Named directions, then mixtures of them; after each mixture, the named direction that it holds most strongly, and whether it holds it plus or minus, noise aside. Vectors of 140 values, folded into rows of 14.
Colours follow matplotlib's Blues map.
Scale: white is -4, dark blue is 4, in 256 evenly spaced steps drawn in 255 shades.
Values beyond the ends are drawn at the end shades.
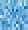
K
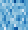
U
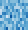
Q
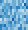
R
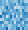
Q, plus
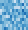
Q, plus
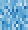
K, plus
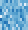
K, plus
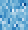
K, minus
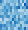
R, plus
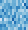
R, plus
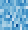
K, minus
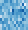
R, minus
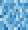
Q, plus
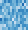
R, minus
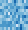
K, plus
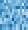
R, plus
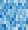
R, plus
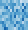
Q, plus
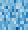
Q, plus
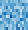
Q, plus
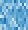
R, minus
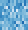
K, minus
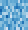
Q, minus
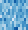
R, minus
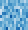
Q, plus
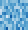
Q, plus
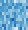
U, minus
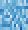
K, plus
